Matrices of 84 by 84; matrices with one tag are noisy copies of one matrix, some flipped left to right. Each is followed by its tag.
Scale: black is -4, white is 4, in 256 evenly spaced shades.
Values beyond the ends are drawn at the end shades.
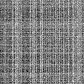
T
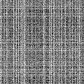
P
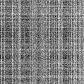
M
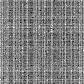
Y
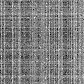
M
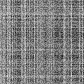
M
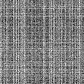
P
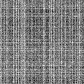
P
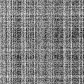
M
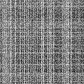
T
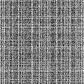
Y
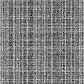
Y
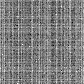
Y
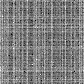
Y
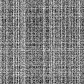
P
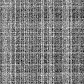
T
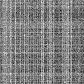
T
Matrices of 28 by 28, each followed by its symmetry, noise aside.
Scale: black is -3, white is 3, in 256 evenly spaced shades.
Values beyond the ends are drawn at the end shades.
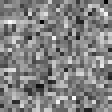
no symmetry.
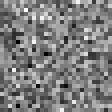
antisymmetric.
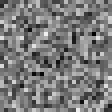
symmetric.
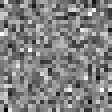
antisymmetric.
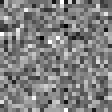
no symmetry.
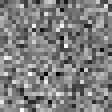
symmetric across the other diagonal.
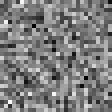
symmetric across the other diagonal.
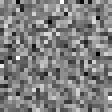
antisymmetric.
